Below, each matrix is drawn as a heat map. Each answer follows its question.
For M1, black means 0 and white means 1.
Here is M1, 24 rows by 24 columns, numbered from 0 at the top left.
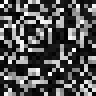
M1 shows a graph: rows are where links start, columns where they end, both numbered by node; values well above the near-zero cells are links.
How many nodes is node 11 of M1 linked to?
6
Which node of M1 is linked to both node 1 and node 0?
node 4
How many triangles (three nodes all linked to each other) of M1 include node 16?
0
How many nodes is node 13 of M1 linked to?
4
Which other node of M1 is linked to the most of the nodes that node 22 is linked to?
node 5
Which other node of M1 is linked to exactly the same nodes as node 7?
node 8
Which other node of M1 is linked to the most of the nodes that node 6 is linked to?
node 23
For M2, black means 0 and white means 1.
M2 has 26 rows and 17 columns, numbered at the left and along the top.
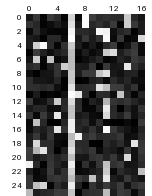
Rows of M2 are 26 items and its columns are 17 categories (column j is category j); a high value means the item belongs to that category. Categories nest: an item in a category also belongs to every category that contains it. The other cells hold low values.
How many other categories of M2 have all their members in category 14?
2
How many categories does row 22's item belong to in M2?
3
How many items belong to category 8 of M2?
2
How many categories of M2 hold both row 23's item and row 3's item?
2
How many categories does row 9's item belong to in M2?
1
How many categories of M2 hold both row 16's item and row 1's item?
1
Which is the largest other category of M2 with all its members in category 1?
2
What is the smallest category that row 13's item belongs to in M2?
11
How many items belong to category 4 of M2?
3
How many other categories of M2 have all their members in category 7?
1
